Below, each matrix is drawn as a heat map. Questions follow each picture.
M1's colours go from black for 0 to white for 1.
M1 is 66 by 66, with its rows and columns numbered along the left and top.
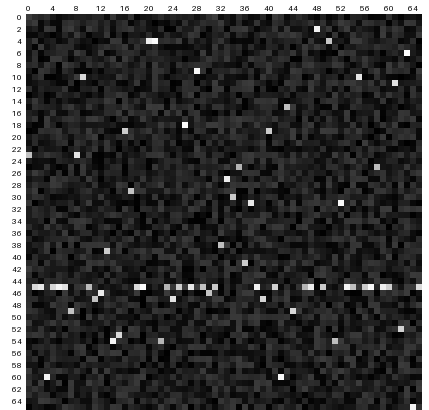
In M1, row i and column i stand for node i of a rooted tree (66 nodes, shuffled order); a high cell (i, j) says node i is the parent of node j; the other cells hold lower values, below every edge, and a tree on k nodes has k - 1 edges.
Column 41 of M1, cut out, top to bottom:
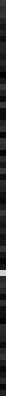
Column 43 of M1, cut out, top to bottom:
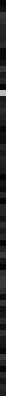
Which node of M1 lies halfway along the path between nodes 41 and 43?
53
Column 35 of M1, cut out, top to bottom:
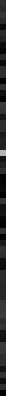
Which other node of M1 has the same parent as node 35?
58
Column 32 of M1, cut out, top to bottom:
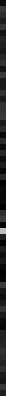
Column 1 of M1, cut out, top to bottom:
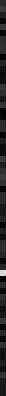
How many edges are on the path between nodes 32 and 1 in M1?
3
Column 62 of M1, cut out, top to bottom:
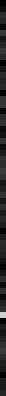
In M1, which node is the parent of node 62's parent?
31
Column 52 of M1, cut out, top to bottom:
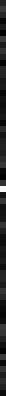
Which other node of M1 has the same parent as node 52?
37
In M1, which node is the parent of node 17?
29
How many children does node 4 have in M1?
3
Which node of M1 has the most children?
45
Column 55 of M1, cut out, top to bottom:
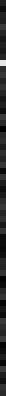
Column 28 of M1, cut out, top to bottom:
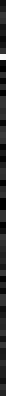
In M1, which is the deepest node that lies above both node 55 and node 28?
10
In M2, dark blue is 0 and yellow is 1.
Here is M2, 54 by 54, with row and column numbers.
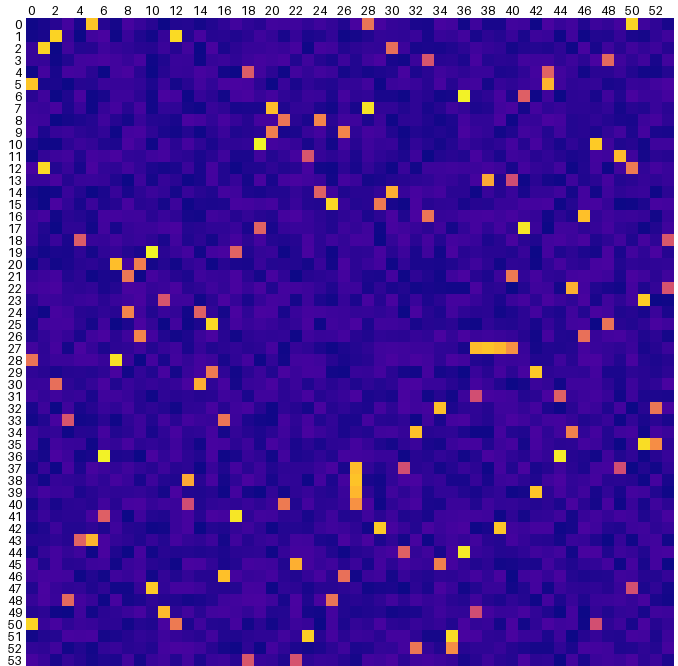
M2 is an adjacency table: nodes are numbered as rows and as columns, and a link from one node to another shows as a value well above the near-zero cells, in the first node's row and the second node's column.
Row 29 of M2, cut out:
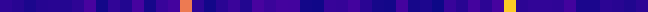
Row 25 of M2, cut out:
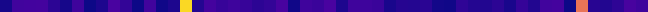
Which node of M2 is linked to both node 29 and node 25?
node 15
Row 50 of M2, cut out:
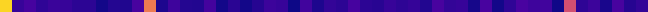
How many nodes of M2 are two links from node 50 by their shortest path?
4
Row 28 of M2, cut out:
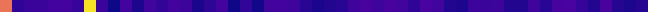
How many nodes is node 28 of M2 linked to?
2
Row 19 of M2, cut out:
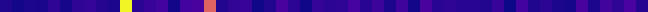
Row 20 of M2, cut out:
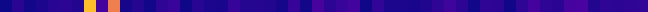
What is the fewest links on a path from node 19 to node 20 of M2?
7
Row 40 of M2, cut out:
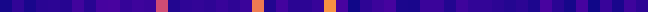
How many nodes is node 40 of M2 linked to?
3
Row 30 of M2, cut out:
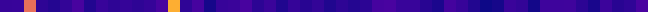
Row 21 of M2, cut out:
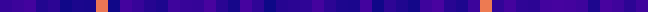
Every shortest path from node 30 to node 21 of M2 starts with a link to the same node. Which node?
node 14
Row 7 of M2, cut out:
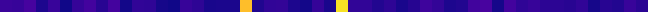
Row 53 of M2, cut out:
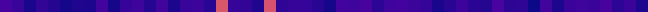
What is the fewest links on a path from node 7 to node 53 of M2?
7
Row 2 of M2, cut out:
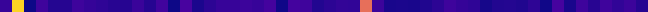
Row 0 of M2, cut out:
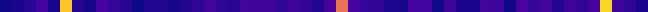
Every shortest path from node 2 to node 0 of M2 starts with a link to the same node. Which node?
node 1
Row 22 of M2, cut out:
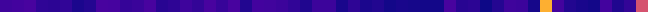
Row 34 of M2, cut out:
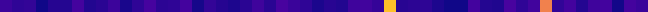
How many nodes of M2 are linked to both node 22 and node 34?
1
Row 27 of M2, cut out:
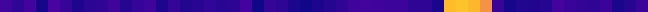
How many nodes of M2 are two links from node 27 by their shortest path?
5
